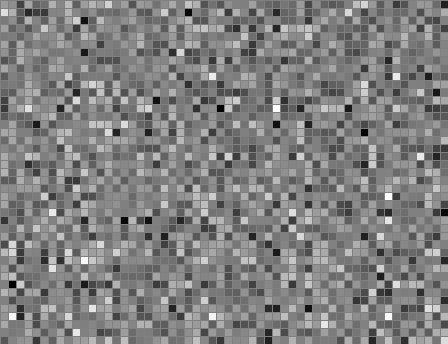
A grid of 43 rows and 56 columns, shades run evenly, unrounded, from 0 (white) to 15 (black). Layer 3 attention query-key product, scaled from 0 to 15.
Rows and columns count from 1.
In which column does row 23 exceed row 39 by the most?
54
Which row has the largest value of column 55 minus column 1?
20
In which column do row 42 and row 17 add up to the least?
10
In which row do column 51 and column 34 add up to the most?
43
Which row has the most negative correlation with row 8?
25
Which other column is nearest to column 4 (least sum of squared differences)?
29
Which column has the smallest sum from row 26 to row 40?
7
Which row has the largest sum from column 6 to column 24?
28
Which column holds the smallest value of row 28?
49
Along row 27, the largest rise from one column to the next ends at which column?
8
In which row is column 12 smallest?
39
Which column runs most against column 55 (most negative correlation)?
22
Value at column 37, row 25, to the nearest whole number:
11
